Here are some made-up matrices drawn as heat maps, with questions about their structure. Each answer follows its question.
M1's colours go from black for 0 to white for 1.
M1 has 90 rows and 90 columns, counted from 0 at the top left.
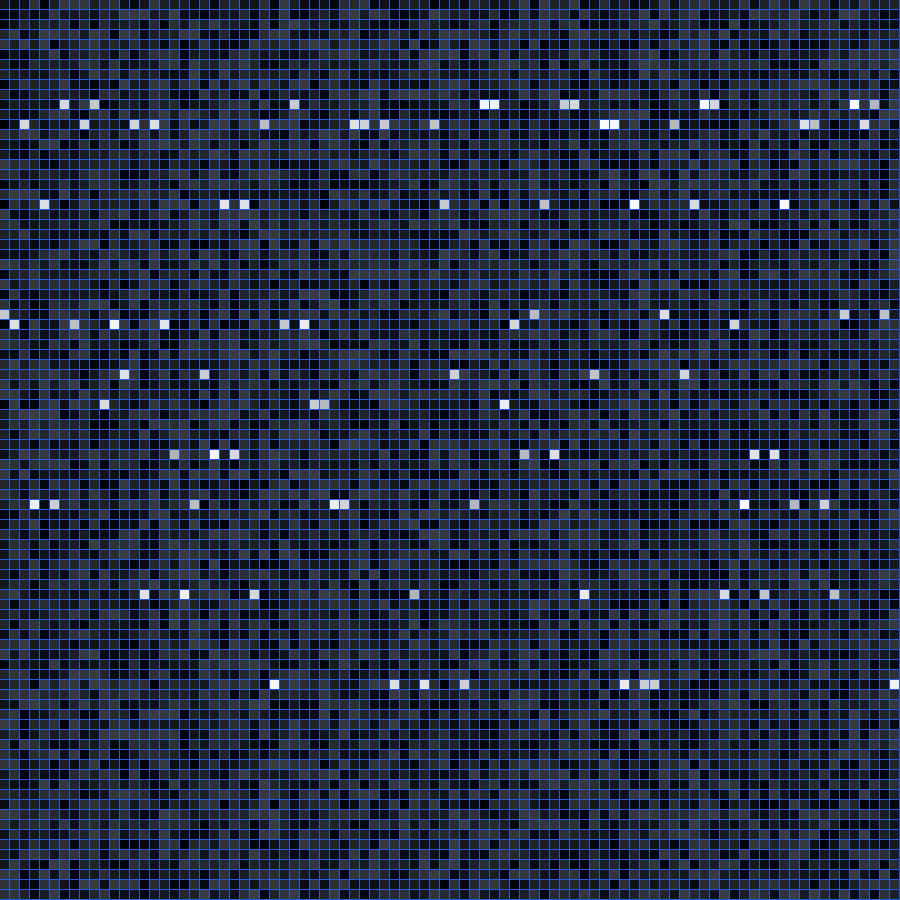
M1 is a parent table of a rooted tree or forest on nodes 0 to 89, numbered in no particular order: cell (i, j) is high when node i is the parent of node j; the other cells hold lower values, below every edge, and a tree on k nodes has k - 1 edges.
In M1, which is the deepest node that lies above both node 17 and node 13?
37
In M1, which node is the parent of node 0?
31
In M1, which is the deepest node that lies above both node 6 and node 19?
40
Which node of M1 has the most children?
12
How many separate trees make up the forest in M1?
2
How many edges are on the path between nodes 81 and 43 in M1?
2
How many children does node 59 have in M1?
8
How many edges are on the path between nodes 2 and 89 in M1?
4
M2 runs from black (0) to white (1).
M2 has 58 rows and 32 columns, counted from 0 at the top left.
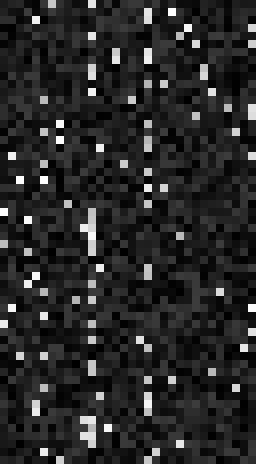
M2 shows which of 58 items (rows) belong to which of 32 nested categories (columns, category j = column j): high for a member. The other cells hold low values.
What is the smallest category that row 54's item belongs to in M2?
10
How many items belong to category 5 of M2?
9
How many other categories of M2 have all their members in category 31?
4
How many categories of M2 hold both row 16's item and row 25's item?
0
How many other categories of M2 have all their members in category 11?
10
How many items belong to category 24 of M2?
2
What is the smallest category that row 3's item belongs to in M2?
23
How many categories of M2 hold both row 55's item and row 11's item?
1
